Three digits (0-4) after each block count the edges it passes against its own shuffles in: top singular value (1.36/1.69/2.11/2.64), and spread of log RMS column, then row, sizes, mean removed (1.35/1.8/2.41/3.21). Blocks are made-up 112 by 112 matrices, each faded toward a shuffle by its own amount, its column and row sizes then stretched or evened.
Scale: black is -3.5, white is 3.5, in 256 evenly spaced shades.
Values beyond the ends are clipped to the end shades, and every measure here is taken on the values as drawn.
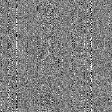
3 4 0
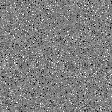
2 0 0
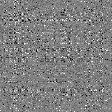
3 2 3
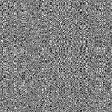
4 3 1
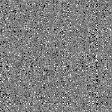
2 3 2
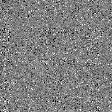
1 2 2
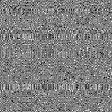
4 0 2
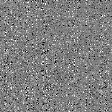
0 3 2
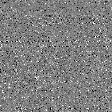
1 1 3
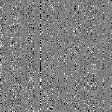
3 4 0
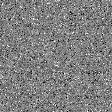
1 0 2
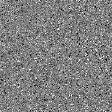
0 3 0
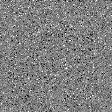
1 1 1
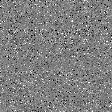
0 1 2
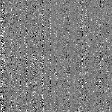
0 4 1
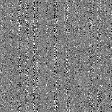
2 4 1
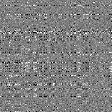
4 2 4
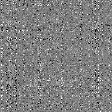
2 4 3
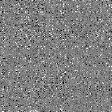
2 3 3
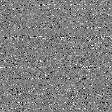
0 0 4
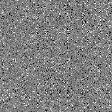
2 3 0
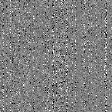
0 4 0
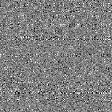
3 0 3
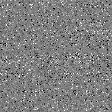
1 1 2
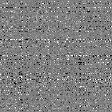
3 3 4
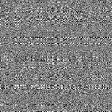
4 1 4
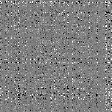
2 4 3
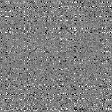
3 3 4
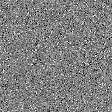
1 1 0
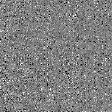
1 3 2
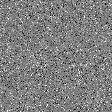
0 0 1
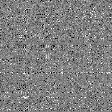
2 2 3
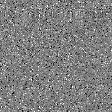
2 1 1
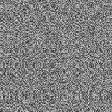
4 1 0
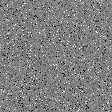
0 0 0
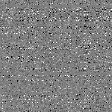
2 2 3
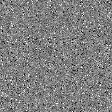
0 2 1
